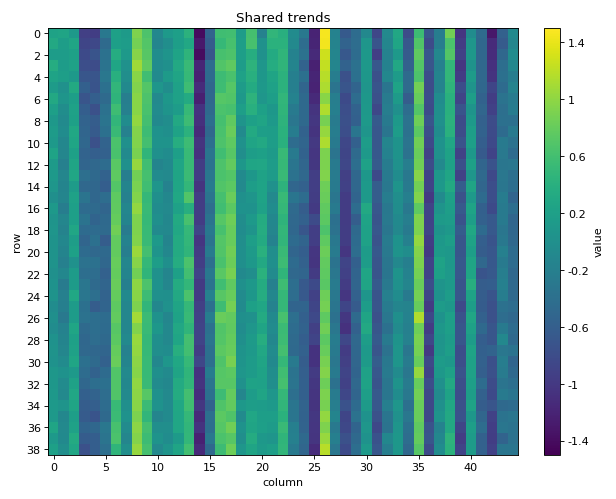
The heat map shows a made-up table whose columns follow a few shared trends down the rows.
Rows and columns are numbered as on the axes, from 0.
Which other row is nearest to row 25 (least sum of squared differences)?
17
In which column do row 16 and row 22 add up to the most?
8
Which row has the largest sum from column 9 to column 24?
3
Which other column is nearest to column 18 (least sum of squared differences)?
33
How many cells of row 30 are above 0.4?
9
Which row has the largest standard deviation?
0
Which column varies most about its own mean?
26
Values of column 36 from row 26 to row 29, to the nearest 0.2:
-0.8 -1 -0.8 -1
